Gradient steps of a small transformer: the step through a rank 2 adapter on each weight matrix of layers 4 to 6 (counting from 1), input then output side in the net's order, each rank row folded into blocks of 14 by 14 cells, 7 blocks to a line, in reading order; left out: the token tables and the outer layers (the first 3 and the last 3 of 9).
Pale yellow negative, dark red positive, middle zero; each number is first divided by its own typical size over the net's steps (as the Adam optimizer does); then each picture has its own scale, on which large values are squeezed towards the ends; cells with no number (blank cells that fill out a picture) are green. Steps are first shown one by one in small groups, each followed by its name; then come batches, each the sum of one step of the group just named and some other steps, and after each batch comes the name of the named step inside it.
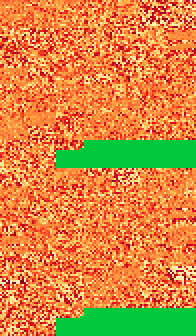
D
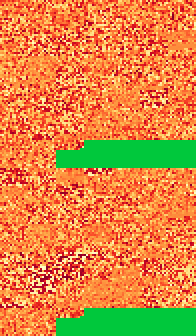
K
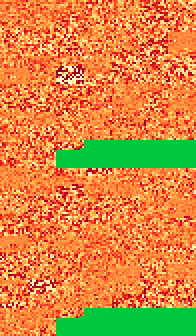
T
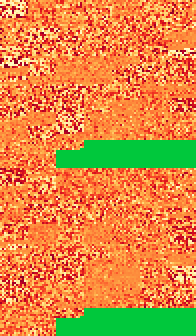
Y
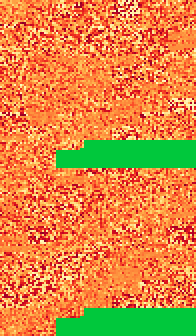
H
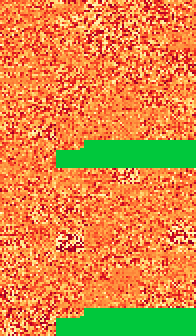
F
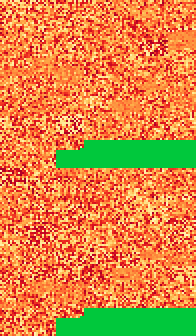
Y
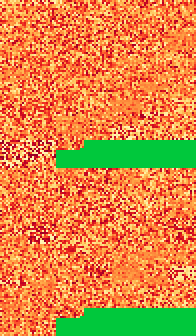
H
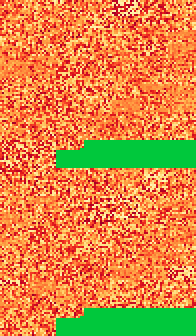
K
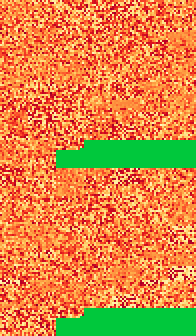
F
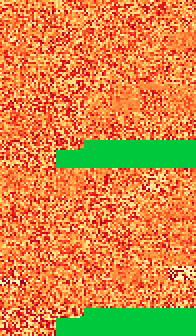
D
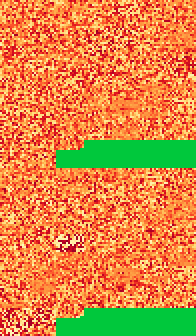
F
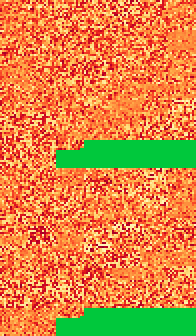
H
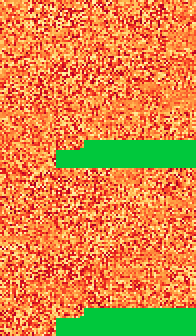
Y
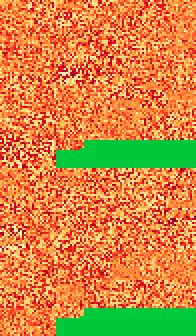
F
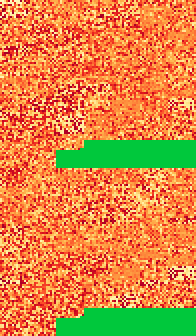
H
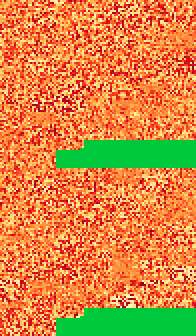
F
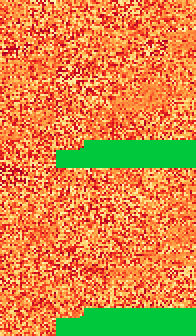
T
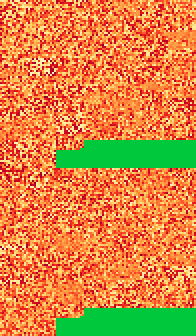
Y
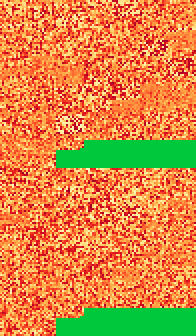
Y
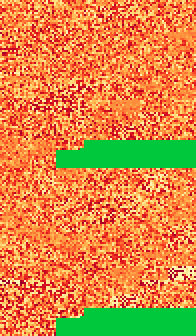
F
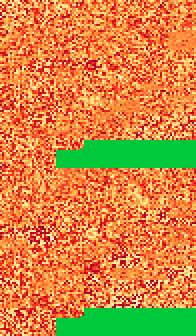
H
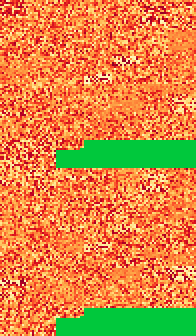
D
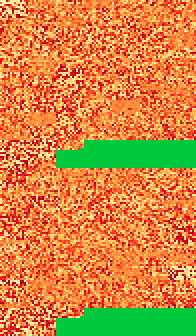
Y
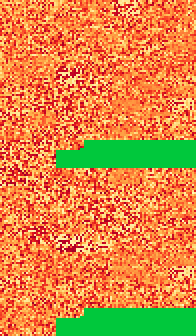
K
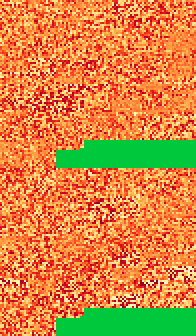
K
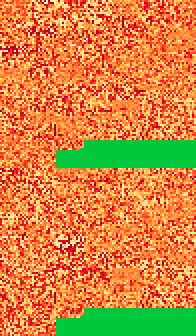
F
